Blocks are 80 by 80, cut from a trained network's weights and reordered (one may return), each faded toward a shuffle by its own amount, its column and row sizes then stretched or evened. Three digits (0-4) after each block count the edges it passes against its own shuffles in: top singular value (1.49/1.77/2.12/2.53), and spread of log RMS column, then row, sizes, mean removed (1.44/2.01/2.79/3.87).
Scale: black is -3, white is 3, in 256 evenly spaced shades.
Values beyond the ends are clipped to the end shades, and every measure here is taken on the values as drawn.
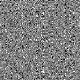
2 2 0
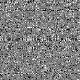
3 0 2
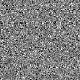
2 1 2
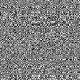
3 0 3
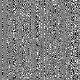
2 4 0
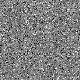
1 0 0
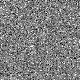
0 0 0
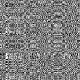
4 1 2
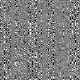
2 4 0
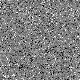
0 0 0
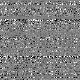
0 2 4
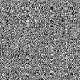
3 1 1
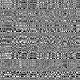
4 0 4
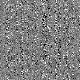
1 3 0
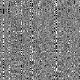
2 3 1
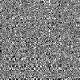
3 1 2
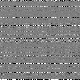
4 0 4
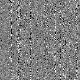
0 3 0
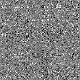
1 2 2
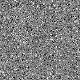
0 1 1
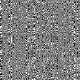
3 4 0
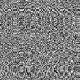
4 0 2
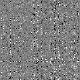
0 3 1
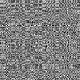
4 0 2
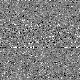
1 0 2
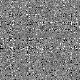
0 2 2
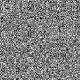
2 1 1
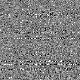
1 1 2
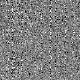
0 3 1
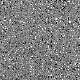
0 2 1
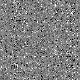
0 2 1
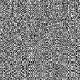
3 3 0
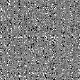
1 3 1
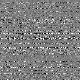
1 0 4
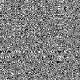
3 0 2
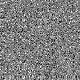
2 0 0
